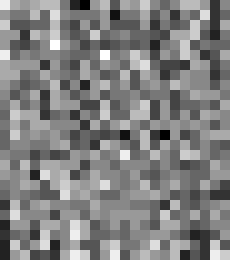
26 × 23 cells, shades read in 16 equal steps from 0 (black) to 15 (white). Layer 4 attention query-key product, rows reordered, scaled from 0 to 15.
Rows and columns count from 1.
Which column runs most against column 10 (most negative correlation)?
15
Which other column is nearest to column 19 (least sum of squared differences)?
13
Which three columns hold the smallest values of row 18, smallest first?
4, 8, 16
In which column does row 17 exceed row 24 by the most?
1
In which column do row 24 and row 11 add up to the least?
20
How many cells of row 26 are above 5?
14
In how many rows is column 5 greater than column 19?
11
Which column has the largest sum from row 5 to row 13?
6
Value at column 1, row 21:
3
